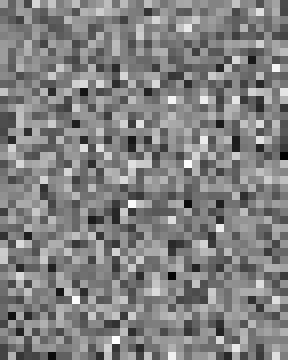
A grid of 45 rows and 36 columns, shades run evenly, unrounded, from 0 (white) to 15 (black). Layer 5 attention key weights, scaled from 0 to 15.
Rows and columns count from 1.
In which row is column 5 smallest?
1
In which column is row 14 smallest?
10
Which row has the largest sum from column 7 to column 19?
18
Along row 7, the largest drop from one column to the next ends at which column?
26
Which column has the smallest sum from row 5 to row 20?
3
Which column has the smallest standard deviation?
21
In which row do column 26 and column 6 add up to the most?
6
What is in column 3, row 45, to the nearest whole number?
12
